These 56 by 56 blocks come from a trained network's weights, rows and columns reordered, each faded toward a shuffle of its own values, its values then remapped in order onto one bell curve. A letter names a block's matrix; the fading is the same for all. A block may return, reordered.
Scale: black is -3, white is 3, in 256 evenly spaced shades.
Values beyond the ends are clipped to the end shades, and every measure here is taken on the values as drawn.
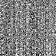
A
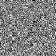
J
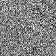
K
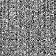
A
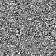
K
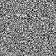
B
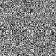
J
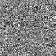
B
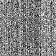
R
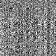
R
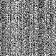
R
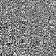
K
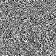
B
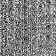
A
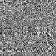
J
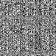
A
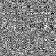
J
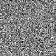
B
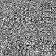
B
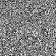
B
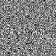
J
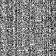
A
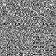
J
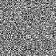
J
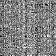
A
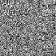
B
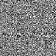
K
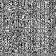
A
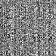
A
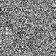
K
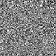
J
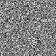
K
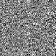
K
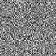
J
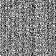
A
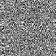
K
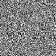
K
